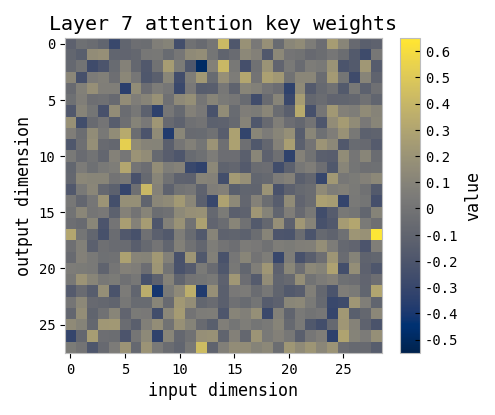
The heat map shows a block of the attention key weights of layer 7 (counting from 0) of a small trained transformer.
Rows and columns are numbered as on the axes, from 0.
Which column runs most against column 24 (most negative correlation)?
10
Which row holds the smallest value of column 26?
3
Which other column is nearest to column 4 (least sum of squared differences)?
1
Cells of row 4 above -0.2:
26
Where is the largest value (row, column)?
17, 28
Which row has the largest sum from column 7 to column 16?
27
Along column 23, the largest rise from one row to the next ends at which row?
13
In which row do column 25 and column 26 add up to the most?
16
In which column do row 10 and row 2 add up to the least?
12
